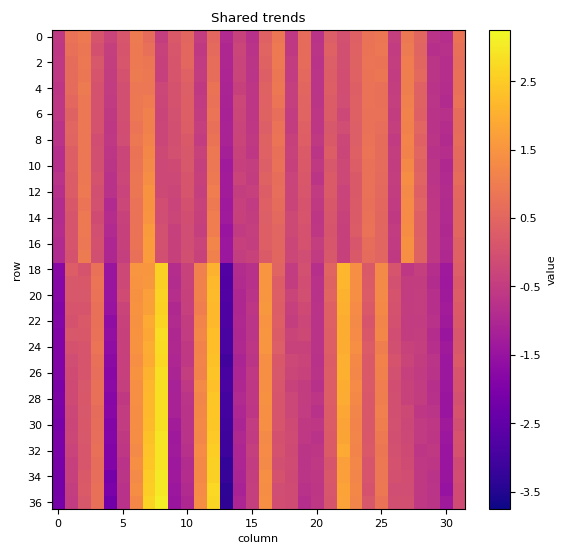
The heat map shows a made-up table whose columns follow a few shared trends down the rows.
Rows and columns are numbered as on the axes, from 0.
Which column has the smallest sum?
13
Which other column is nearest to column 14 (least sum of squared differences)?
9
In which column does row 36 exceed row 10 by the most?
8
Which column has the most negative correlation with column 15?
21
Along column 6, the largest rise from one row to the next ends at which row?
18
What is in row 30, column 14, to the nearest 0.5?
-1
